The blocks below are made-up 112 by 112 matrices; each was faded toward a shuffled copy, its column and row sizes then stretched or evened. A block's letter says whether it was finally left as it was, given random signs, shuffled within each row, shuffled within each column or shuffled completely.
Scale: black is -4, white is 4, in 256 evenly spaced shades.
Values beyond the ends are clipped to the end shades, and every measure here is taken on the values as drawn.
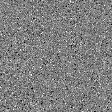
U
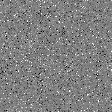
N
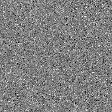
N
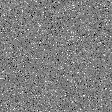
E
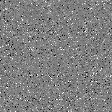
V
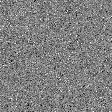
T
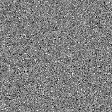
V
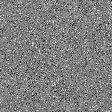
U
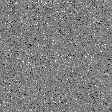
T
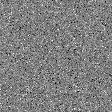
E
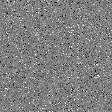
N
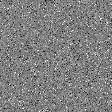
U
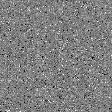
V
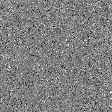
U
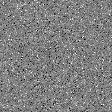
U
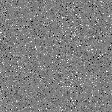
V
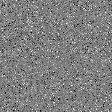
N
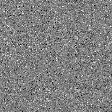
N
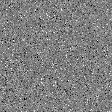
U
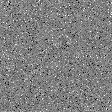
E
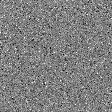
E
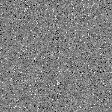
N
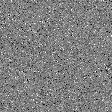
E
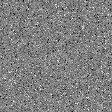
U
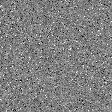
E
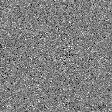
V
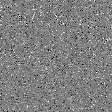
V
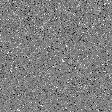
T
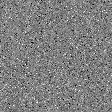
E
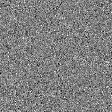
V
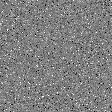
E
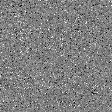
N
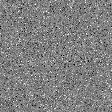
T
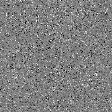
V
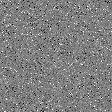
E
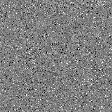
V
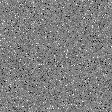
E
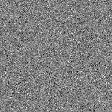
V
